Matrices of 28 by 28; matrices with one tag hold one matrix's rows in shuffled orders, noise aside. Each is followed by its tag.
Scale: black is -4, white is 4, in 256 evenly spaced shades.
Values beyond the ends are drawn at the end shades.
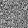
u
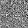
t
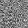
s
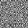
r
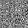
t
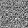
t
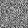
r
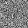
u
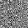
s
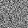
s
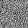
r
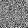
t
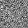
u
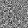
s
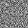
r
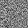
u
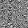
s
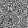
s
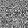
t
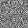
r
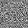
r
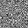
t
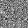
u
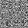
t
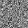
s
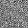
r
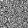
u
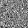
u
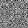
t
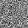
s
